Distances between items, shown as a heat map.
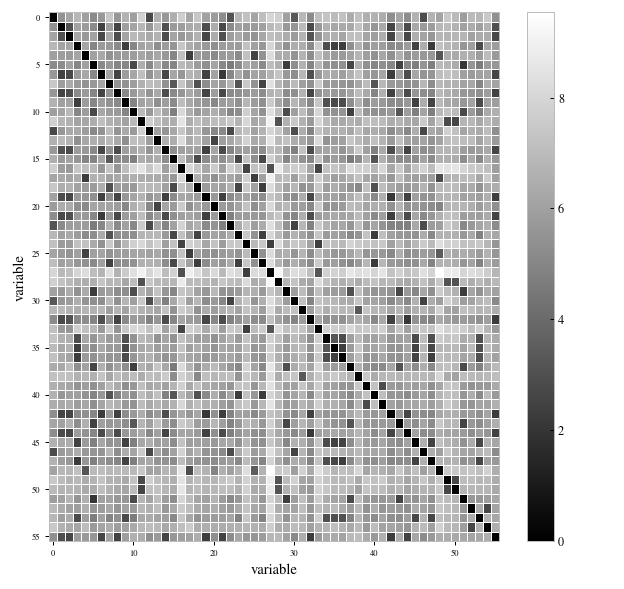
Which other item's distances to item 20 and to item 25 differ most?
13
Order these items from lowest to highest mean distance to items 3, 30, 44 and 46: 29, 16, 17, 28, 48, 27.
29, 17, 48, 28, 16, 27
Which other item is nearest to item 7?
26
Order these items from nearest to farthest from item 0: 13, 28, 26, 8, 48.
8, 48, 13, 26, 28
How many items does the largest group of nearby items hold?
11
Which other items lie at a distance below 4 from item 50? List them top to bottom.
11, 28, 49
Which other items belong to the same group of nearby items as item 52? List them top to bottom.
54
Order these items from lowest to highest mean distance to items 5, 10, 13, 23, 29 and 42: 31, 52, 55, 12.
55, 12, 52, 31
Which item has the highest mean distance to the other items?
27
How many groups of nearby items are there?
12
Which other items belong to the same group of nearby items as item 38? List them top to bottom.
31
